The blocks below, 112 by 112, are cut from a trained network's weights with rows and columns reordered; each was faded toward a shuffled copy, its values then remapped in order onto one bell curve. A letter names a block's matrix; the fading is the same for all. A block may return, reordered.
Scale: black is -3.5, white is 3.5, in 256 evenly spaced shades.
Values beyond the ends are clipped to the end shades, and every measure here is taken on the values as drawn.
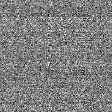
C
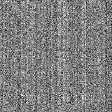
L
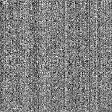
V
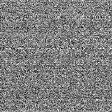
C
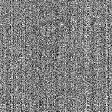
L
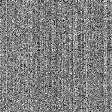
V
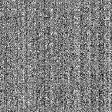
V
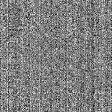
L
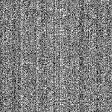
L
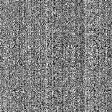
V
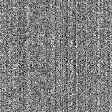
V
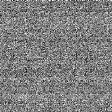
C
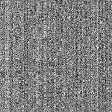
L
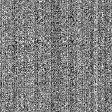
V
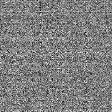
C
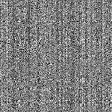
V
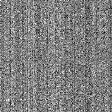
V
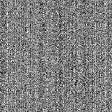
L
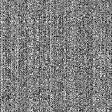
V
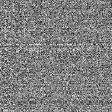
C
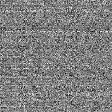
C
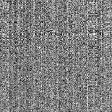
L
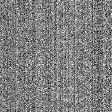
V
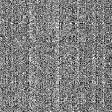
L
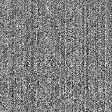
L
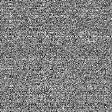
C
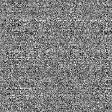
C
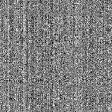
V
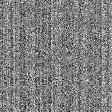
V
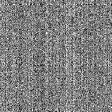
L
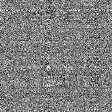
C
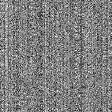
V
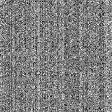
V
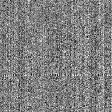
L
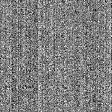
V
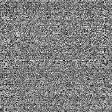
C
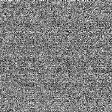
C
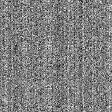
L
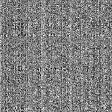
V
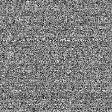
C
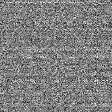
C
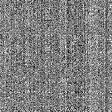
V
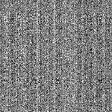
V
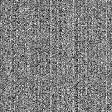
L
